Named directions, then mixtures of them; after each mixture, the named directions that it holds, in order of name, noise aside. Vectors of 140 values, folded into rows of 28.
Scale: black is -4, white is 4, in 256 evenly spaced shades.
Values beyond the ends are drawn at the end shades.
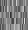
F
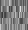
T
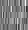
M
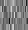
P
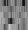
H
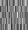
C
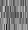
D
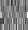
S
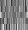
D, S.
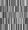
C, M, S.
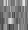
H.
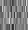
P.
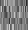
P, T.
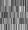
D, S, T.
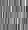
M.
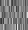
S, T.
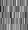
C, F, T.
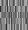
C, D.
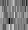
H, P.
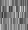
T.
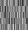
C, D, P.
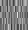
C.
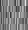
F, M, T.
